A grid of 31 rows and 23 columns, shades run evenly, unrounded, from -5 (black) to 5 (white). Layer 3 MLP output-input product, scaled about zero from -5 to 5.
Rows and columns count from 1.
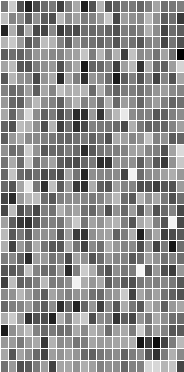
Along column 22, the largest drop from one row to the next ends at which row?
20
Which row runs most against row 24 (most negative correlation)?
10
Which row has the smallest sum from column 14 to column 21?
7
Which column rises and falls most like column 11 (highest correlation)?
8
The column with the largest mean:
19
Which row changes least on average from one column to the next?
12
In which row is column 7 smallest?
27
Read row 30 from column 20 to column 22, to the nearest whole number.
-3 0 2
